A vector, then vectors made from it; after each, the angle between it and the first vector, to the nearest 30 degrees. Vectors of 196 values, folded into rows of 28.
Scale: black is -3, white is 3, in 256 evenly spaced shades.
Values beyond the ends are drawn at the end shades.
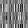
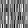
150 degrees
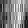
60 degrees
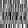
60 degrees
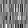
30 degrees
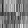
120 degrees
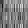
150 degrees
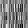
30 degrees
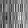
30 degrees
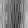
120 degrees
